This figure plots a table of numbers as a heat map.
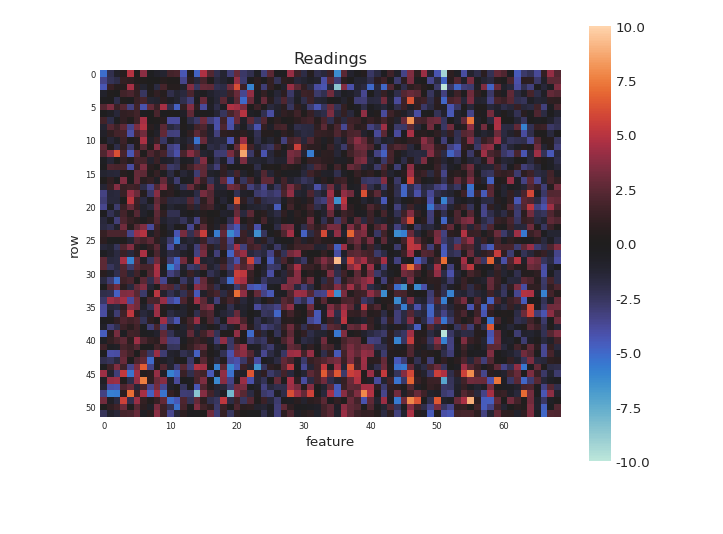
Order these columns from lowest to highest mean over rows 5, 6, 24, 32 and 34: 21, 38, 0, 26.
26, 0, 38, 21
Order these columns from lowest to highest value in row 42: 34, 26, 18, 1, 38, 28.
1, 18, 26, 34, 38, 28
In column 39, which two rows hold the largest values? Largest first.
48, 18
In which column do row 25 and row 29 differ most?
42
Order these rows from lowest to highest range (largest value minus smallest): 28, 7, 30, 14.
14, 30, 7, 28
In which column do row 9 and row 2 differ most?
35
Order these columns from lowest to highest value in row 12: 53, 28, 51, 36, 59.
53, 51, 36, 59, 28
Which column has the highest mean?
46
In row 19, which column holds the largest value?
20
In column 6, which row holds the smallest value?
5
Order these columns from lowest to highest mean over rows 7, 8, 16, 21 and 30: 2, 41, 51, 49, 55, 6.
51, 41, 2, 49, 6, 55
